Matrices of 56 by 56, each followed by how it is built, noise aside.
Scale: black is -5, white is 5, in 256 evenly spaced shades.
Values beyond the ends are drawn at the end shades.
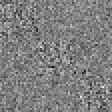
block diagonal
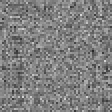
blocks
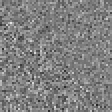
lower triangular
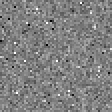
sparse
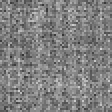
blocks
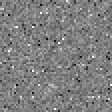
sparse
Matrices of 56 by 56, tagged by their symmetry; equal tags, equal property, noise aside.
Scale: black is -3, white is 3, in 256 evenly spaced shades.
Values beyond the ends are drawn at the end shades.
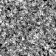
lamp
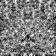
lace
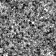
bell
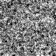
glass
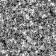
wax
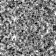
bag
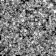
bell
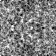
bag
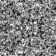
bag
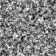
wax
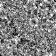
bell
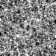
wax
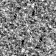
wax
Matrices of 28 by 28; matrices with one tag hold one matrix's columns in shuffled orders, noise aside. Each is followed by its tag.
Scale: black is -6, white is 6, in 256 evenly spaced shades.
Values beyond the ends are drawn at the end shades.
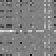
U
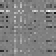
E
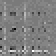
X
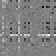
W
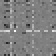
U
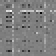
E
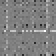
U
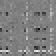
X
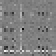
X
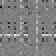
W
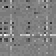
W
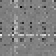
W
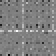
U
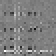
X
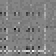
X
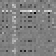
E
